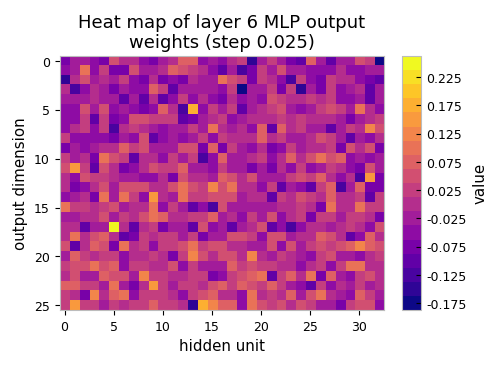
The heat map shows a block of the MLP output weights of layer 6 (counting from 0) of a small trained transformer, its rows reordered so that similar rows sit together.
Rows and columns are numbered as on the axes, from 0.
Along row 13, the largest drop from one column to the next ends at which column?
28
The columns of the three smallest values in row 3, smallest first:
18, 24, 1
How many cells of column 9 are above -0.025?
18
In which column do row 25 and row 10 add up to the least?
13
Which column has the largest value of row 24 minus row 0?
19
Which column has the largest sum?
4
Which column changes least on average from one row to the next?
20
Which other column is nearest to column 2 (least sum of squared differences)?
22
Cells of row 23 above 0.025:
9
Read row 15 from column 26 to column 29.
-0.075 0.1 0 0
